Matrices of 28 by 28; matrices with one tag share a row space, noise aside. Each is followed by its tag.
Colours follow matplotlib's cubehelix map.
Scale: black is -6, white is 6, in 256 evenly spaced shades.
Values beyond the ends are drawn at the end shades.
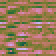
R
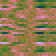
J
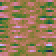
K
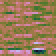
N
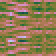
R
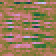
N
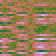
J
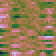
K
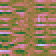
J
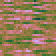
N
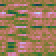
R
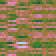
R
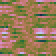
J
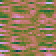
K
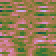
J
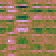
R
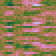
N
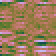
J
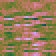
N
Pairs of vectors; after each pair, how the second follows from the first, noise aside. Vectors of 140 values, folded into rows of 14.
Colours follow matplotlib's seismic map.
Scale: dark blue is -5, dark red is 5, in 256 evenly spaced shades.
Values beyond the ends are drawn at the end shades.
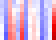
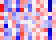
wrapped around, negated.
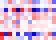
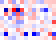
partly zeroed.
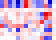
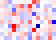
wrapped around, partly zeroed.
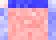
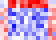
negated.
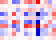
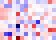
wrapped around, partly zeroed.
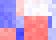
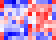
wrapped around, negated.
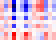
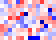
shuffled.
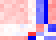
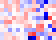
partly zeroed.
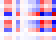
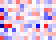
reversed, negated, partly zeroed.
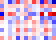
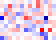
wrapped around, partly zeroed.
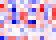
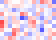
reversed, shrunk.
